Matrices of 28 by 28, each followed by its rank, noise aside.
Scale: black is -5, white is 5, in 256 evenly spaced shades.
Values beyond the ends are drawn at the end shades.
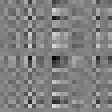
one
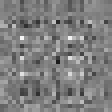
three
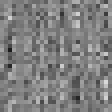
three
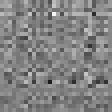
four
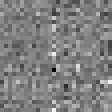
four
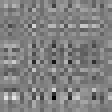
two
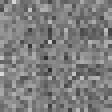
six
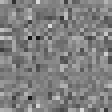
six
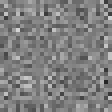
four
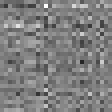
three
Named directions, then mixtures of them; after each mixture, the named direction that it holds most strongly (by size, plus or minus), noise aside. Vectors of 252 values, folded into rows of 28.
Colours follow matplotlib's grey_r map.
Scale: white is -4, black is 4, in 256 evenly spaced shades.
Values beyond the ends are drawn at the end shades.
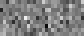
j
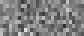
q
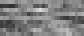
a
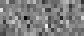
j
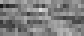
a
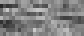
a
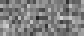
j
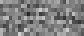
q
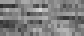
a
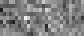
j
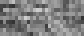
a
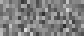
q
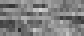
a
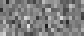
j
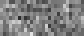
j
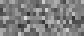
q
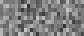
q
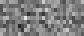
q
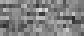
a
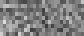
q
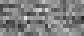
a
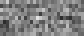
j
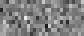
j
